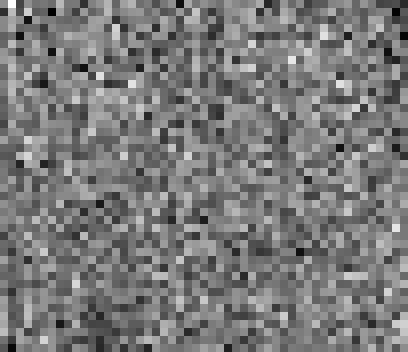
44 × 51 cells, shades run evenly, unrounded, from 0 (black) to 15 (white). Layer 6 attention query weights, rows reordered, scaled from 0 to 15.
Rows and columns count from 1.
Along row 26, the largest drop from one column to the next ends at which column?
9
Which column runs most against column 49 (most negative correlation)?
2
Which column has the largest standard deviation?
50
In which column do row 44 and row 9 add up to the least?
18
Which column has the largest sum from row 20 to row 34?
24
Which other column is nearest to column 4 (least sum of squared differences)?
42
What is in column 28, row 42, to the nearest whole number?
6
